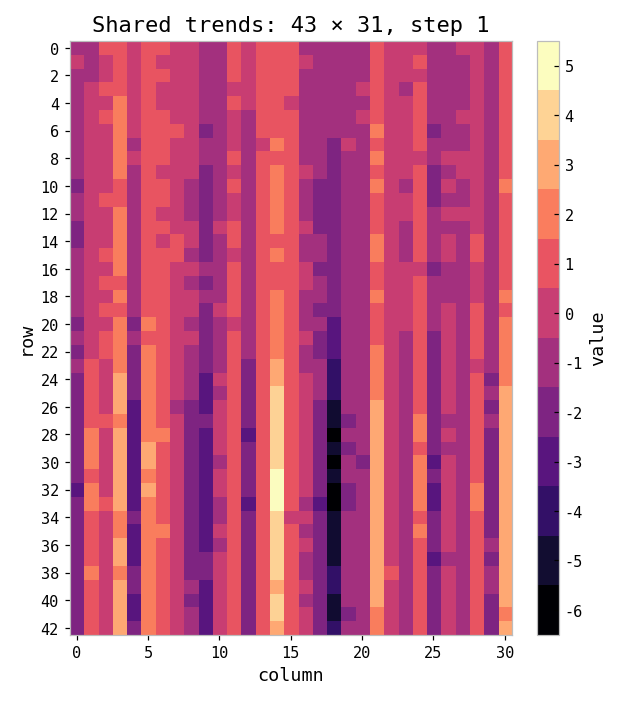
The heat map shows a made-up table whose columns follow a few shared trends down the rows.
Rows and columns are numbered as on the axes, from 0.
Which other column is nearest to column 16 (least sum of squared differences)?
10
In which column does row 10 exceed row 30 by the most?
18
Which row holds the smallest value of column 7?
26
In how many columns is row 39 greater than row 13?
8
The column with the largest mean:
14
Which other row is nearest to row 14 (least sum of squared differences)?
15
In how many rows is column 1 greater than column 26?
31
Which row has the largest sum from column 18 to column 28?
5
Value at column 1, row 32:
2
